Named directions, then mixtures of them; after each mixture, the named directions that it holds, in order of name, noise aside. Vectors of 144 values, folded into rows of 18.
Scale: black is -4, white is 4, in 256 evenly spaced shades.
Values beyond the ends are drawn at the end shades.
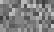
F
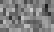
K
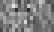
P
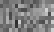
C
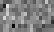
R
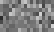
F.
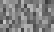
F, K, P.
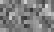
F, K.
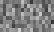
F, K, R.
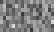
F, K, R.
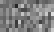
C, F.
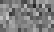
F.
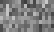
F, R.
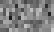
C, K.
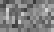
C, R.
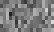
C, F.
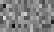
F, R.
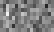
C, K, R.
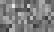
C, P.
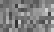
C.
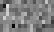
R.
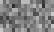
F, P.
